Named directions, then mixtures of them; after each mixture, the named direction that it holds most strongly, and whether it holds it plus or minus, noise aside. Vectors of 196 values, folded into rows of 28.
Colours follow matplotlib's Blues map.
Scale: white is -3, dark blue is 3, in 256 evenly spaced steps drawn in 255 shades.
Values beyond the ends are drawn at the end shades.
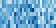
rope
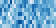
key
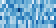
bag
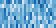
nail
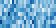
key, minus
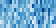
rope, minus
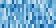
nail, minus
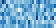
bag, minus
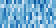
nail, plus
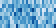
rope, plus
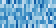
nail, plus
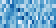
bag, plus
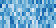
bag, minus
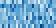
nail, minus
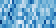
key, minus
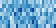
rope, plus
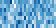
key, plus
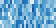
key, plus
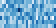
bag, plus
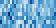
key, minus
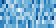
bag, minus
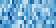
key, minus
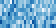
key, minus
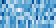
bag, minus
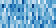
nail, minus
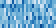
nail, minus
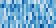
nail, minus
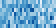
rope, plus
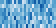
nail, plus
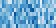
rope, plus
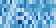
key, plus
